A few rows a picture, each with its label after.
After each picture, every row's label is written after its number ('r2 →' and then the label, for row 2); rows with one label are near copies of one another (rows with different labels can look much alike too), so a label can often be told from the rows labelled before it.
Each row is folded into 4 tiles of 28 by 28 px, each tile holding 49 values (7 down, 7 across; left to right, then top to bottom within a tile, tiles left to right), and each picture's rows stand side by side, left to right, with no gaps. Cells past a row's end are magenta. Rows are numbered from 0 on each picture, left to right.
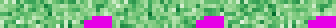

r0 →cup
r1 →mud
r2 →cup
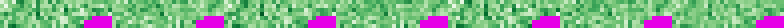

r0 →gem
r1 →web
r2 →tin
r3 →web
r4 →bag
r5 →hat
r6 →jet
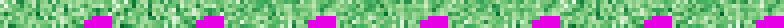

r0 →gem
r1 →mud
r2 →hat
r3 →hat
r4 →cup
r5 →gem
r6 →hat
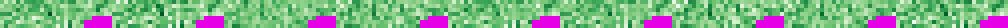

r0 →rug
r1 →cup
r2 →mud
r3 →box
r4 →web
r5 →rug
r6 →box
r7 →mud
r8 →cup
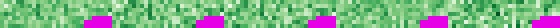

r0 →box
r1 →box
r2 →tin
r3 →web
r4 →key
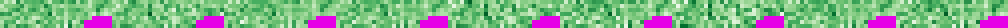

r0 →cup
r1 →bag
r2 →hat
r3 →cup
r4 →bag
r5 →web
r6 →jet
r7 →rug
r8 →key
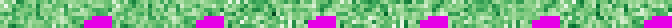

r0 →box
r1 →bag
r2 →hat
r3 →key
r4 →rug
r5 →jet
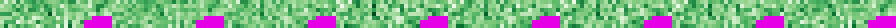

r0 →rug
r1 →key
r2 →gem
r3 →bag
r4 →mud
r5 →mud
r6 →box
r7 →web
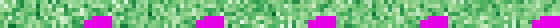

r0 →jet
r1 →mud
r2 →rug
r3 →mud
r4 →web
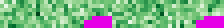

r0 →bag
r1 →cup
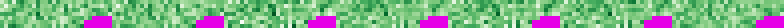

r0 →gem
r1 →box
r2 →cup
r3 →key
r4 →key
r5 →web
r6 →bag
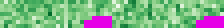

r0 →key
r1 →box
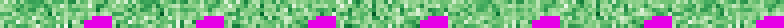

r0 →key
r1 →hat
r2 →mud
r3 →mud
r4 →hat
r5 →bag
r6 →cup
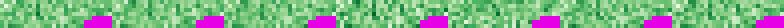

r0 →bag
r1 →jet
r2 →box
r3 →gem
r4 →hat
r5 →gem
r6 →box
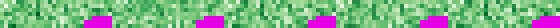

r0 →gem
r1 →rug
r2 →jet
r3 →box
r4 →bag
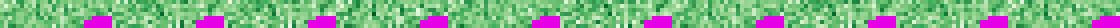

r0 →mud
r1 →key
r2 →key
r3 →tin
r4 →gem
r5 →cup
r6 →jet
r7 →key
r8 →hat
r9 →bag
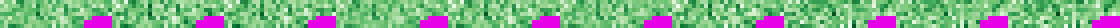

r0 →jet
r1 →bag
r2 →gem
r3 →box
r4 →bag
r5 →bag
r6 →bag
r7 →key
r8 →web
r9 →key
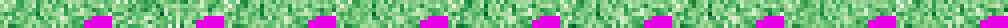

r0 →jet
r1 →key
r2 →box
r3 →bag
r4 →jet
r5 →jet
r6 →bag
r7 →jet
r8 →gem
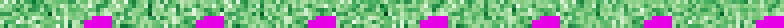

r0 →rug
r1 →jet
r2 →gem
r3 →cup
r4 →mud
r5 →jet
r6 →hat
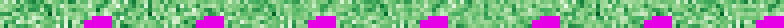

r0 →rug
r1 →tin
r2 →web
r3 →web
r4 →mud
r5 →bag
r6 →web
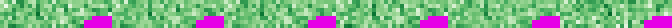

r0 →box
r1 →bag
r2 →box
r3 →jet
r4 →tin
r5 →key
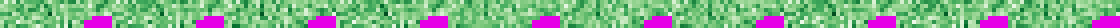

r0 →web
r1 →key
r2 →mud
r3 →cup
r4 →bag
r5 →jet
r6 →mud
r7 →hat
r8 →rug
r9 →box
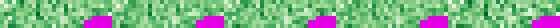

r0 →mud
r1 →bag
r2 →tin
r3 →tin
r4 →jet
